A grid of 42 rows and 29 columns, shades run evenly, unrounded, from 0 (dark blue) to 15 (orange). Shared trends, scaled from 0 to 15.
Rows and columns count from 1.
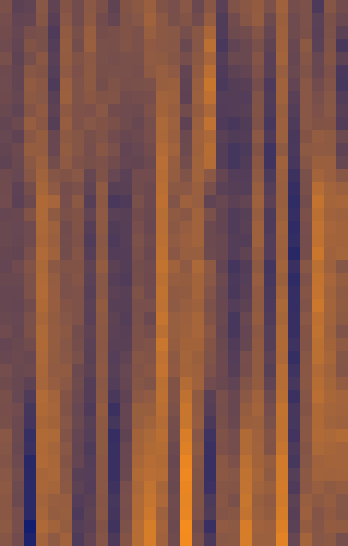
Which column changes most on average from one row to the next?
18
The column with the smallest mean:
25
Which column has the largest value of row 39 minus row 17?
21
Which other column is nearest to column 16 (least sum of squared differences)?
24
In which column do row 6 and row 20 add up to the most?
14
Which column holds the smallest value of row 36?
3
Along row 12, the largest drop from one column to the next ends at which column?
19
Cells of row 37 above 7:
20
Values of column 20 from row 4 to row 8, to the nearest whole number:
5 6 5 4 4
